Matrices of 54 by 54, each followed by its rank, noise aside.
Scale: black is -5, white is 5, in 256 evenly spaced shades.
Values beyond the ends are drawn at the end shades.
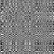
two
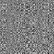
five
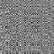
three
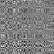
three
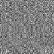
five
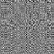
four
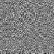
five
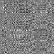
four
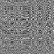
four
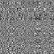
five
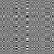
one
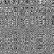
five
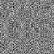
five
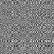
two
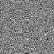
five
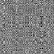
five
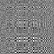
two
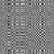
one
